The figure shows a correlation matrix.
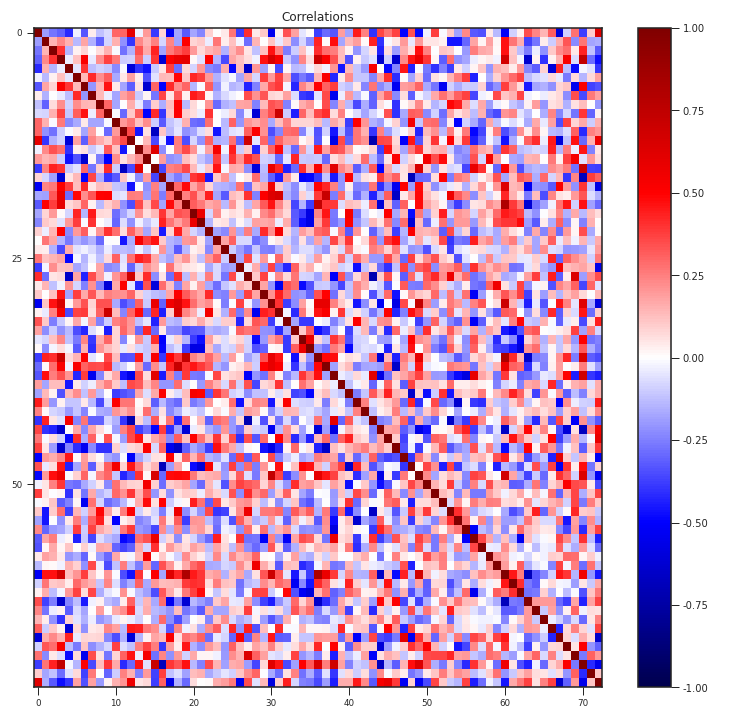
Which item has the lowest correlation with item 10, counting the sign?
54
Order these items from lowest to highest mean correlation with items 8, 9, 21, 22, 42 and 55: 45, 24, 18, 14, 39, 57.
14, 24, 57, 39, 45, 18
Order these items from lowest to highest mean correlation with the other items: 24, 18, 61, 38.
24, 38, 61, 18
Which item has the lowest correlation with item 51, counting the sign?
4
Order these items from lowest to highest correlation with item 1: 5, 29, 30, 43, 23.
5, 29, 30, 23, 43
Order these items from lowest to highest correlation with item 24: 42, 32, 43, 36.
36, 42, 32, 43
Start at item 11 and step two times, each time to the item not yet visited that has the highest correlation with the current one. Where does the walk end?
59
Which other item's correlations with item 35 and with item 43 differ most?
53
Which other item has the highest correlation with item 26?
67
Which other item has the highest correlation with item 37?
18
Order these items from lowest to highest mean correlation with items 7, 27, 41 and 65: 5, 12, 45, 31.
31, 5, 45, 12
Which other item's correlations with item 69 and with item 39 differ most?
28
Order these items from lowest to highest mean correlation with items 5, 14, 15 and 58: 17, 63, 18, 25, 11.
11, 63, 17, 18, 25
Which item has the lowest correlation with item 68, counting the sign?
44
